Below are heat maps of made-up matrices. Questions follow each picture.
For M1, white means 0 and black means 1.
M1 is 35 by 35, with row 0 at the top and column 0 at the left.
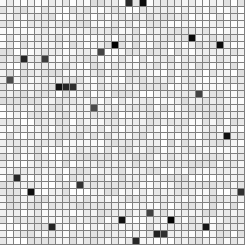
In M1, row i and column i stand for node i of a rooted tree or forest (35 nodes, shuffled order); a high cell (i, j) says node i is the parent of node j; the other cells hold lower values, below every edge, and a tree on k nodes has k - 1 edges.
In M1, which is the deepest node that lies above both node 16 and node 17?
6
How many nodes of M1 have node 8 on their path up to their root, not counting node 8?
6
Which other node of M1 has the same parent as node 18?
20
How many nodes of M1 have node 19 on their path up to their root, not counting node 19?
4
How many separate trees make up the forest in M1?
8
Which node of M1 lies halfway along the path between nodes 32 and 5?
34
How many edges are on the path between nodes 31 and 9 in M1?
4
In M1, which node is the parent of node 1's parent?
26
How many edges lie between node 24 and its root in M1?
4
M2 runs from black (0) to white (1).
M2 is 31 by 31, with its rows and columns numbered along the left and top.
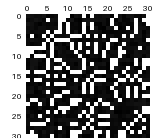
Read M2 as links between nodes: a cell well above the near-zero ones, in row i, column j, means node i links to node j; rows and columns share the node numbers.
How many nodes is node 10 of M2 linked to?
8
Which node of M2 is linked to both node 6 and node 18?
node 21
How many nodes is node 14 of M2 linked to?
12
